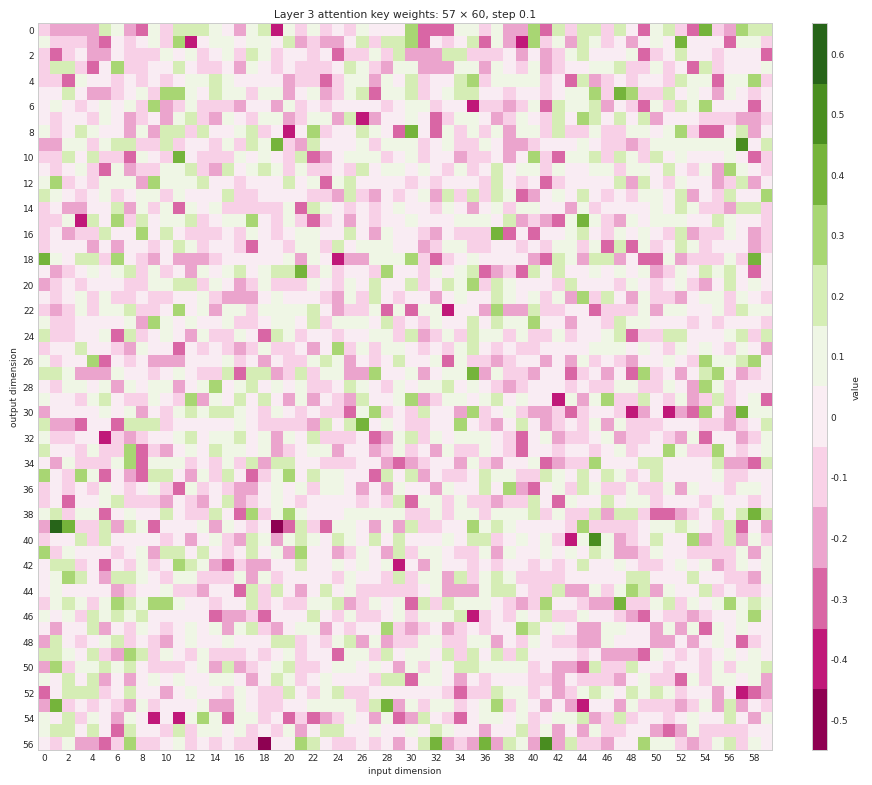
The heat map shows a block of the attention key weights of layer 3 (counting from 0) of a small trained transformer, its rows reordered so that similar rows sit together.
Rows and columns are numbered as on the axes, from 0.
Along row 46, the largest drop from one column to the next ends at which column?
35
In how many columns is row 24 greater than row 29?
23
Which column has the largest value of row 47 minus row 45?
39
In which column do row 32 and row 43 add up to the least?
5
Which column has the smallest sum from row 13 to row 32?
48
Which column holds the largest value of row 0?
54
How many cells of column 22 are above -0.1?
38
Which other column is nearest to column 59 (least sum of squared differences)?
13
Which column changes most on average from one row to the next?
58
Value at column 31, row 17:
-0.2
